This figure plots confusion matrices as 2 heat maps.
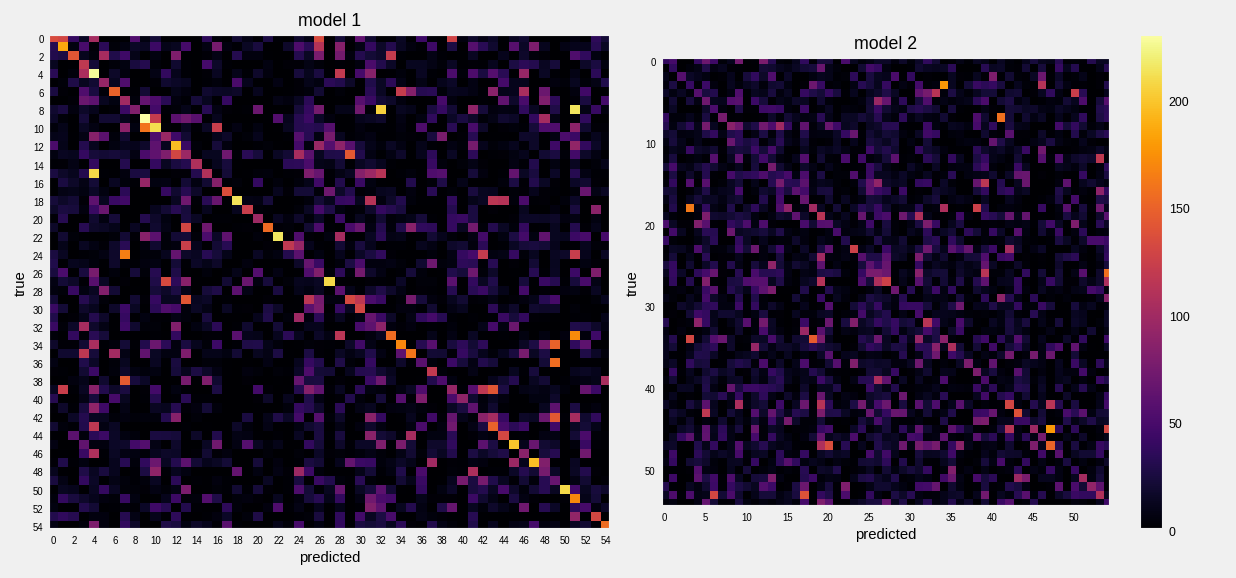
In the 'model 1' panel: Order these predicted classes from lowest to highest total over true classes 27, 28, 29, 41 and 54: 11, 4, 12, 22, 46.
22, 46, 12, 11, 4
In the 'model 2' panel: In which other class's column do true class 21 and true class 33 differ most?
17
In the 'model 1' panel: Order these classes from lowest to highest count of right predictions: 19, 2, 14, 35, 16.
16, 14, 19, 2, 35
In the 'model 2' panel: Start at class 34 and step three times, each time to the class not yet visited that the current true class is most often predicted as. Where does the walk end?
46
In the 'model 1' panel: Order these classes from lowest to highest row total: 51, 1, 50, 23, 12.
23, 51, 50, 12, 1
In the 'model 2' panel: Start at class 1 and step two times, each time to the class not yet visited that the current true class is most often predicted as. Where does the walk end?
31
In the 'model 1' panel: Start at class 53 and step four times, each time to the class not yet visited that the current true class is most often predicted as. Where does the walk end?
7
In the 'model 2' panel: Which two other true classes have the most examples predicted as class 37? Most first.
23, 21
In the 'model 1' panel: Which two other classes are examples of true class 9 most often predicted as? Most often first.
10, 48
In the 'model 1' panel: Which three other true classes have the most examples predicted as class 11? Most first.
27, 13, 30
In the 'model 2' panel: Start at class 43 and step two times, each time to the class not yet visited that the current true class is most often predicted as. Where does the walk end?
26
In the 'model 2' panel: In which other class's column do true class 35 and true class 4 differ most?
11
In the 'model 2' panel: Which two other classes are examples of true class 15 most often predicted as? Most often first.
39, 26
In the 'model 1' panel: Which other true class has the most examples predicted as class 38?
11
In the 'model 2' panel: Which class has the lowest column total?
2
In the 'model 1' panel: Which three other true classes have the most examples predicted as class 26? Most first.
0, 1, 12
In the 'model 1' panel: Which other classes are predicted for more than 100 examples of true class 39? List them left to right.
1, 42, 43
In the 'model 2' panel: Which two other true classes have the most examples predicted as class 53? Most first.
12, 16
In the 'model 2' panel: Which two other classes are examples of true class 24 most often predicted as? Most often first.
19, 31
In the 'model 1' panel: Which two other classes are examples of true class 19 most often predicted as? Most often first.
53, 5
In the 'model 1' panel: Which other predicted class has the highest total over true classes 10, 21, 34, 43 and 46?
4
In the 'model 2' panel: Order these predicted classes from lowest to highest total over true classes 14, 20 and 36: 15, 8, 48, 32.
48, 15, 8, 32
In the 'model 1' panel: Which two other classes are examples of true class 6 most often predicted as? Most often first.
34, 46
